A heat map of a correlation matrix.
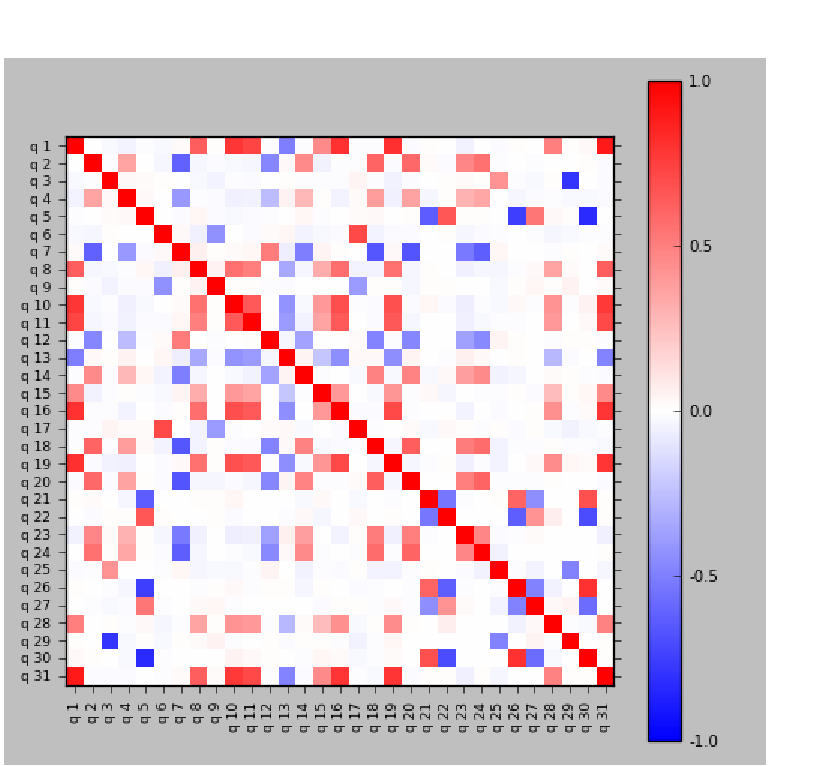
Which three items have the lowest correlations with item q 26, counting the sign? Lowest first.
q 5, q 22, q 27
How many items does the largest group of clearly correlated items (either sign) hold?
10
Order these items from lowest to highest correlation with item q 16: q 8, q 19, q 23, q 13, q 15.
q 13, q 23, q 15, q 8, q 19
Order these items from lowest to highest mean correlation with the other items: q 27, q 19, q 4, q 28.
q 27, q 4, q 28, q 19
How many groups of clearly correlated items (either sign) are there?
5
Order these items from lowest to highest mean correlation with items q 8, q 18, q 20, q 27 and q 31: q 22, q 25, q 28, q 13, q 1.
q 13, q 25, q 22, q 28, q 1
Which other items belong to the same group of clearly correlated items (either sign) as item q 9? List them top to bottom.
q 6, q 17
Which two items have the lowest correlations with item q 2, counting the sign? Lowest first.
q 7, q 12
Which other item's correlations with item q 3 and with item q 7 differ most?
q 29
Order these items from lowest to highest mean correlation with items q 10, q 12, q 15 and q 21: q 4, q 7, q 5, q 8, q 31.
q 5, q 4, q 7, q 8, q 31
